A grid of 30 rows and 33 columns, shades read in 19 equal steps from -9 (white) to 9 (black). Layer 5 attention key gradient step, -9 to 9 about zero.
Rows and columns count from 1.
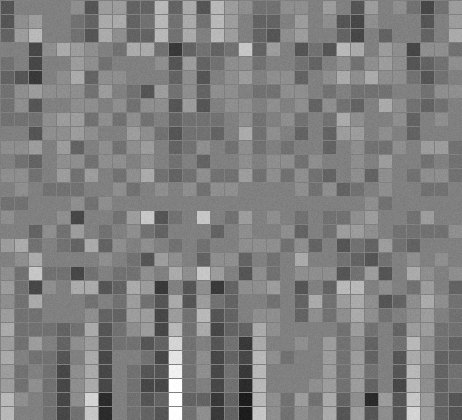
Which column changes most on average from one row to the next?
3
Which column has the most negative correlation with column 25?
22
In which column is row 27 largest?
18
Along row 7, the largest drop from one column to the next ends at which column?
12
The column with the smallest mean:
13
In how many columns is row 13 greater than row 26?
11
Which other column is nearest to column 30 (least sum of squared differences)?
19
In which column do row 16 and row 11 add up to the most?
6
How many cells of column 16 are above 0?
16
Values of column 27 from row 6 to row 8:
-3 1 0
